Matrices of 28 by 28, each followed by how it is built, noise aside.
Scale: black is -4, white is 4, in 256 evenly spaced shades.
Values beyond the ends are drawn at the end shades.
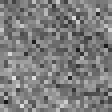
Toeplitz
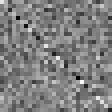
diagonal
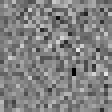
upper triangular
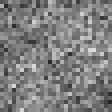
smooth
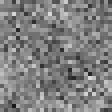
smooth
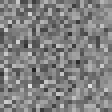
repeating rows
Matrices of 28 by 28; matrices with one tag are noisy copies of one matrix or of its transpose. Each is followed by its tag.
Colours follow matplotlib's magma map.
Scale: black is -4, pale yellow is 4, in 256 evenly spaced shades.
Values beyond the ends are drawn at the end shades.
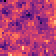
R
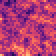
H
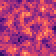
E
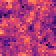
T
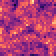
T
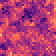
R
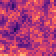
R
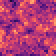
T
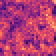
H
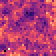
R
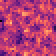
E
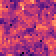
T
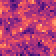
T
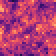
T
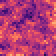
R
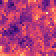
R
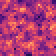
E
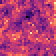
R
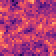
T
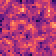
E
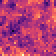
R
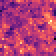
H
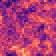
H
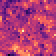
H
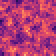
E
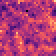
H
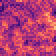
H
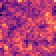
H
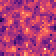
E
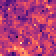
H
